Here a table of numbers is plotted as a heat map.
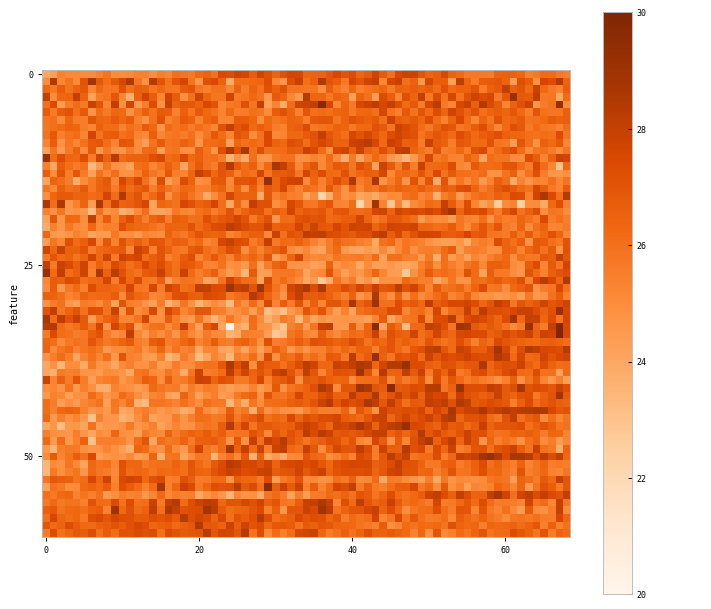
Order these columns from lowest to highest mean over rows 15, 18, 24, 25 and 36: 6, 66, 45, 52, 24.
24, 6, 45, 66, 52
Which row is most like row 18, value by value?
45
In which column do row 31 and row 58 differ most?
29
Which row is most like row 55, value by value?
36
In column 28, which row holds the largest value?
28
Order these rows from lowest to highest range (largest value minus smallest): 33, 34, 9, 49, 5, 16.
5, 9, 49, 16, 34, 33
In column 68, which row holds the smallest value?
40
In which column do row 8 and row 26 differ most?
47
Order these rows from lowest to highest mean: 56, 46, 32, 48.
32, 48, 46, 56
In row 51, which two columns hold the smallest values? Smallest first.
0, 5
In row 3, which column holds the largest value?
61
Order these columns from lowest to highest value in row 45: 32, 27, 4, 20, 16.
16, 4, 20, 27, 32
